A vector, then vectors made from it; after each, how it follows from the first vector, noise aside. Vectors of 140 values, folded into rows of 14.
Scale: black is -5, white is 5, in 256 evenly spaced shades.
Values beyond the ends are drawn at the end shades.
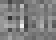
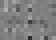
wrapped around, partly zeroed.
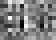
negated, scaled up.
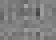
wrapped around, negated, shrunk.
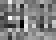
negated, scaled up.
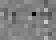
reversed, negated, partly zeroed.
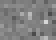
reversed, negated, partly zeroed.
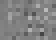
wrapped around, negated, partly zeroed.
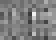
reversed.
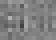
negated, shrunk.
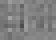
negated, shrunk.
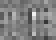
reversed.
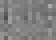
wrapped around, negated, shrunk.
